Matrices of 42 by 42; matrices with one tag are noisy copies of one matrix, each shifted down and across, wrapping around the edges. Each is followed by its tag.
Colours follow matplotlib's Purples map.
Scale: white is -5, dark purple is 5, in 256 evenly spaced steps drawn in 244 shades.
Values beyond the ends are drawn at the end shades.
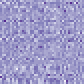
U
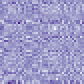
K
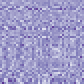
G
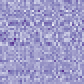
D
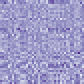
D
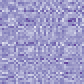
K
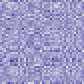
K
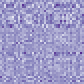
D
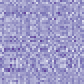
D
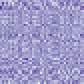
D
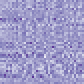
D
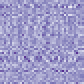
G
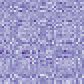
K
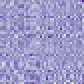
U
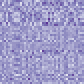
D
